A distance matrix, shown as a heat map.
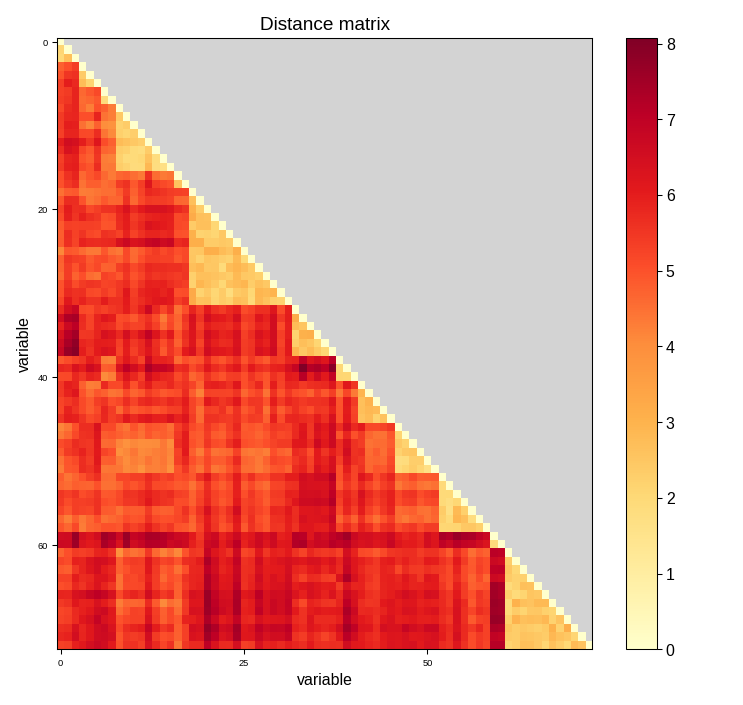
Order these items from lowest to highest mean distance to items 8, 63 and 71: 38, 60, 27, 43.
43, 38, 27, 60
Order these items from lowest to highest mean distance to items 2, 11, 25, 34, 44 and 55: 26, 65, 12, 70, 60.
26, 12, 65, 70, 60
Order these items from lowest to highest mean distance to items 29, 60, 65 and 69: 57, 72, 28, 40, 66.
72, 66, 28, 57, 40
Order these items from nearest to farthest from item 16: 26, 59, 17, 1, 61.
17, 61, 26, 1, 59
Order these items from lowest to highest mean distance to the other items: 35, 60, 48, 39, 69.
48, 69, 35, 39, 60
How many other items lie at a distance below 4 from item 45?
4
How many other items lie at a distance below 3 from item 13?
7
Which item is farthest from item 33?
39
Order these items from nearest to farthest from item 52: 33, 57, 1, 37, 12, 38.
57, 1, 38, 12, 33, 37
